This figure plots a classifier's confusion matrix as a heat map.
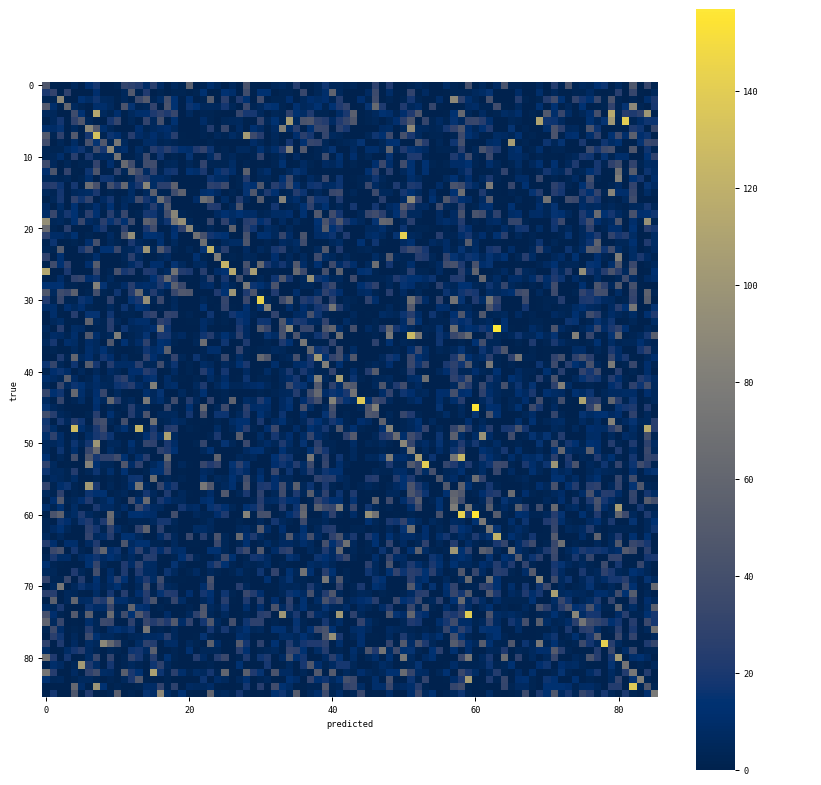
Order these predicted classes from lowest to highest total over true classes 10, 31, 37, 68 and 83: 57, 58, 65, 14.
65, 57, 14, 58
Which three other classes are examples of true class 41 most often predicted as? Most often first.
38, 53, 3
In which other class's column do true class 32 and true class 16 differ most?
33
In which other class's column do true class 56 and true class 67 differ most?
6
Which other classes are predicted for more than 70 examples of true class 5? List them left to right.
34, 69, 79, 81
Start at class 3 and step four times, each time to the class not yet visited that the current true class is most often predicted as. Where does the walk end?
47
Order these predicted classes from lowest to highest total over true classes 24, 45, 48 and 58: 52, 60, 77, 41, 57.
41, 52, 57, 77, 60
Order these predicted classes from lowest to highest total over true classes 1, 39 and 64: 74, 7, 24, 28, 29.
29, 74, 24, 7, 28
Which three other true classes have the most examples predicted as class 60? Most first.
45, 55, 26
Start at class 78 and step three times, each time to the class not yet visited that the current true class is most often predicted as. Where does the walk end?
57
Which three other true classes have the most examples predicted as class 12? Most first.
21, 73, 1
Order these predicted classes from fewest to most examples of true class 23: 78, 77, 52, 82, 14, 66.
66, 82, 78, 52, 77, 14
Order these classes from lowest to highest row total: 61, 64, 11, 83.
61, 11, 83, 64
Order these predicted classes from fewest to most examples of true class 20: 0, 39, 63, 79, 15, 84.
63, 79, 84, 15, 39, 0
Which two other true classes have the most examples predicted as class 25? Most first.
82, 57
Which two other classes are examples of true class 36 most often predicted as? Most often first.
22, 9
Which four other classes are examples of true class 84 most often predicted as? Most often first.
82, 7, 4, 39
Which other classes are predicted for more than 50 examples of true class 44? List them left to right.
9, 14, 26, 40, 75, 79
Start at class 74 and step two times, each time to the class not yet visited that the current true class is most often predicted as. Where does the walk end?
80
